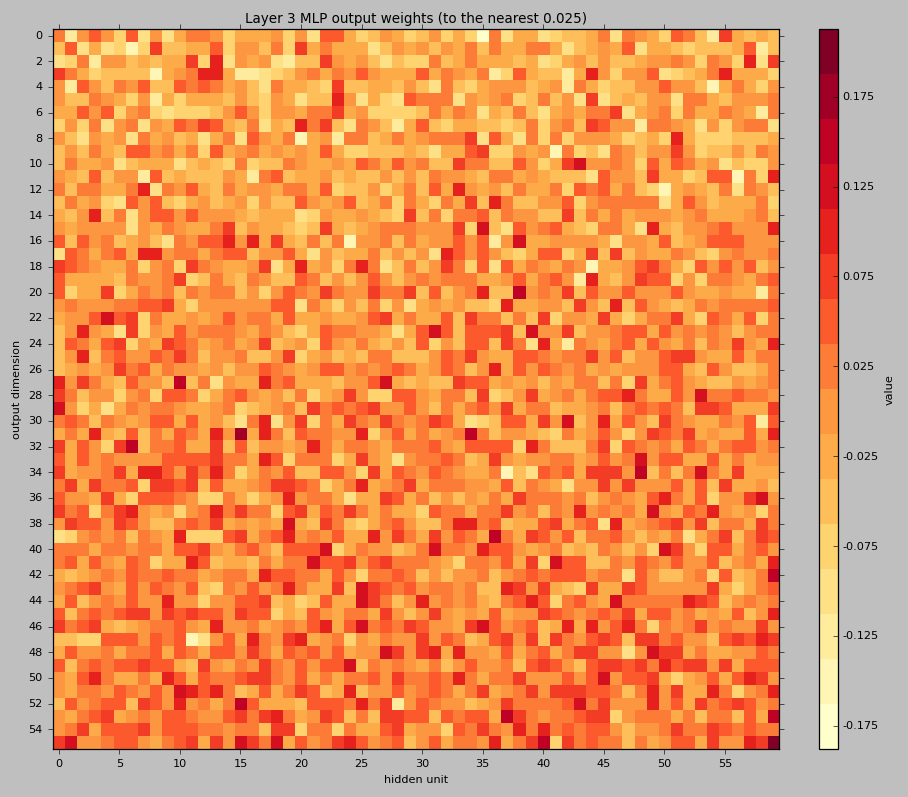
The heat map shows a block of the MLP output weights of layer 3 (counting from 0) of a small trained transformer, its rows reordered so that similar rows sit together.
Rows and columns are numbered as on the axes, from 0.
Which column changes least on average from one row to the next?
14
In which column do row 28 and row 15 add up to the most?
35
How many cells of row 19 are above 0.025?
11
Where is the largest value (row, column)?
55, 59
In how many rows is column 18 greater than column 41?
25
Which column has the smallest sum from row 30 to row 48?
12
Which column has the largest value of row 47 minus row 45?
20
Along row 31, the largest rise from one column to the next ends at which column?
15
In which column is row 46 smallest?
49
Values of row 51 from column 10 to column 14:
0.125 0.1 0.05 0.1 0.025
